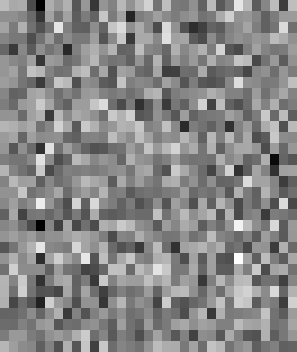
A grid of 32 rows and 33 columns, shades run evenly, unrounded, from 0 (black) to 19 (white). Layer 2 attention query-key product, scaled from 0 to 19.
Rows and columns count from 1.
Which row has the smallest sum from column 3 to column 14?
20
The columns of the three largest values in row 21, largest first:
27, 31, 14
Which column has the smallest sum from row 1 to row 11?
5
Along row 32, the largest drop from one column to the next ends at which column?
11
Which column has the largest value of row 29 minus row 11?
6
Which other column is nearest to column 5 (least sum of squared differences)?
9
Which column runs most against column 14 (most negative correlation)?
23
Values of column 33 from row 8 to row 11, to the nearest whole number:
14 10 9 7
